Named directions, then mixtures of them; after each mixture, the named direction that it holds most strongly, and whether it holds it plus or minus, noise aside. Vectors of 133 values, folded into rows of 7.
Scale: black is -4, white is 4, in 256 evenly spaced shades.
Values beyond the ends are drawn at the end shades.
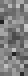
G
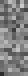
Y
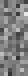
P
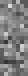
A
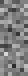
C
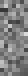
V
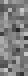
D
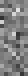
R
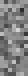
D, minus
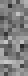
A, minus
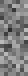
C, plus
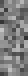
Y, plus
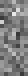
R, plus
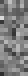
Y, plus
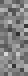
C, plus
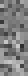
A, minus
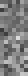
A, minus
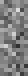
R, plus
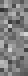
V, plus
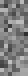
V, minus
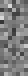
R, minus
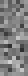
A, minus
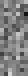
P, minus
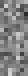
P, minus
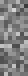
C, minus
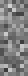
A, plus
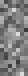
C, minus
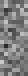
V, plus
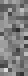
D, plus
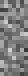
V, plus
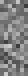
C, minus
